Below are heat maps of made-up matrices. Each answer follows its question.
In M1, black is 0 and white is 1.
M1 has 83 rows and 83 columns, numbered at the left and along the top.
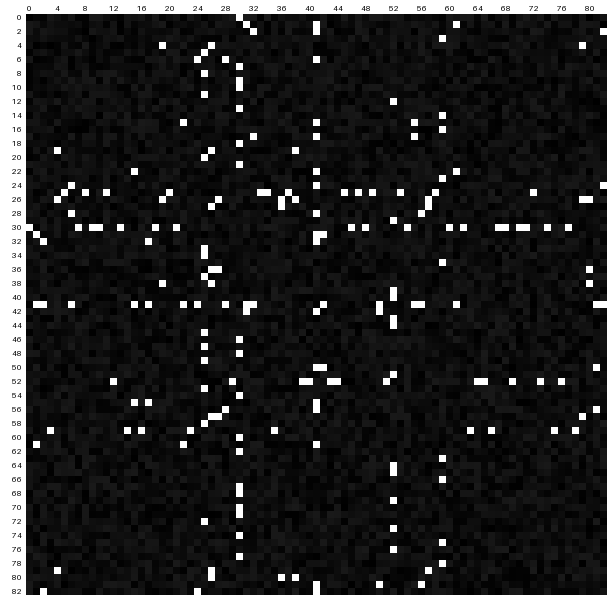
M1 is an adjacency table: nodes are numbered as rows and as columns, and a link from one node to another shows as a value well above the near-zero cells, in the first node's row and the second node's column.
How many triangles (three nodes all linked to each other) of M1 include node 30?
0
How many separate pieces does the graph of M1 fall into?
6
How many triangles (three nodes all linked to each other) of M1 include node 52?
0
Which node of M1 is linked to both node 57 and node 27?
node 26
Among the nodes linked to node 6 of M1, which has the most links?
node 41
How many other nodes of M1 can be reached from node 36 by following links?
8
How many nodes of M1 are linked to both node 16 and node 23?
1
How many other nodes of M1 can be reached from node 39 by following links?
12
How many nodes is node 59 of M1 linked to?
9
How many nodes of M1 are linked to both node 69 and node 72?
0
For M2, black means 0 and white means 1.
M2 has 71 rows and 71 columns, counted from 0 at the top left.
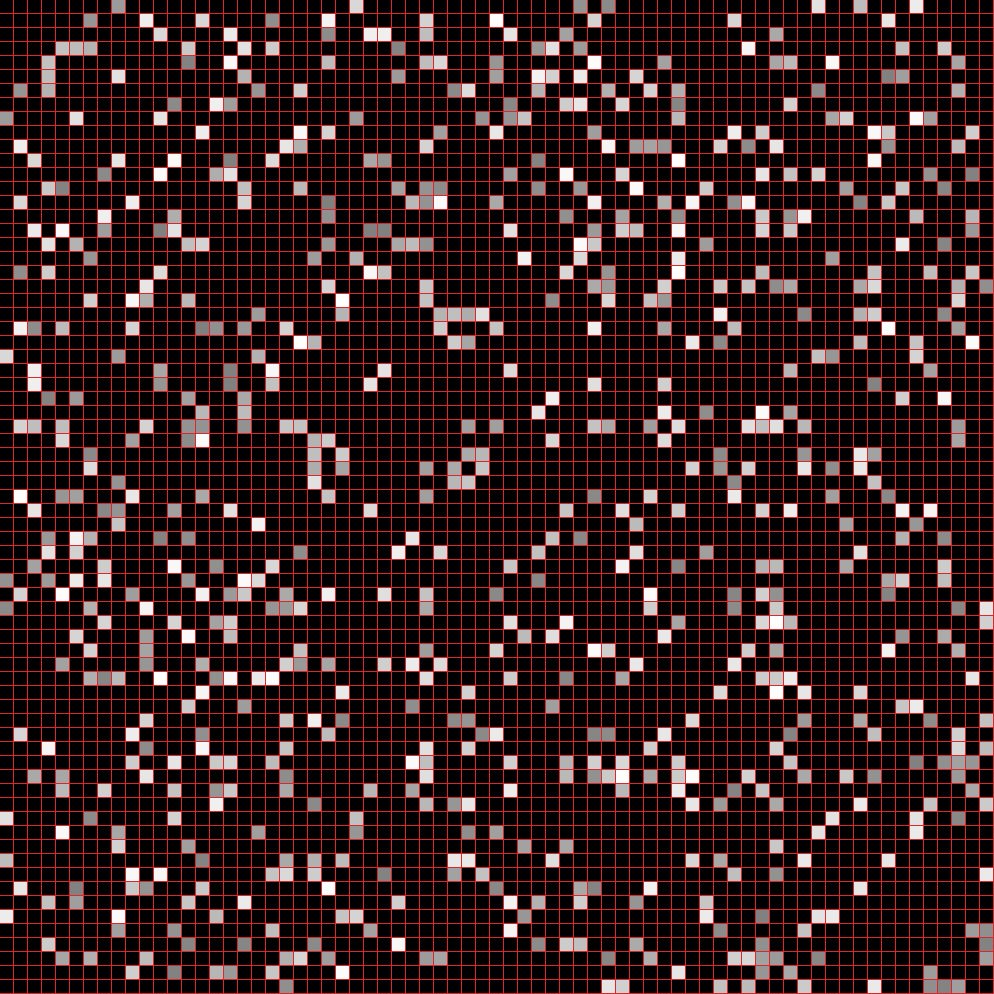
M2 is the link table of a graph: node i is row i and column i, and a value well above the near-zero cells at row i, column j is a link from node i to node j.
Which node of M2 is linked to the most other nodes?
node 30
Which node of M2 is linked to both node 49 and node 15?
node 57
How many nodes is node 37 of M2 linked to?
5
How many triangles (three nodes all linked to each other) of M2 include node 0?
5
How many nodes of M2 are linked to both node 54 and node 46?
3
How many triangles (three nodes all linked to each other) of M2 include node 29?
4
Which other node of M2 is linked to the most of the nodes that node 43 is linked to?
node 68
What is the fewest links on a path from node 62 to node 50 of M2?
4
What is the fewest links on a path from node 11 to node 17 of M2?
3
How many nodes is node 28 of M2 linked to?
7
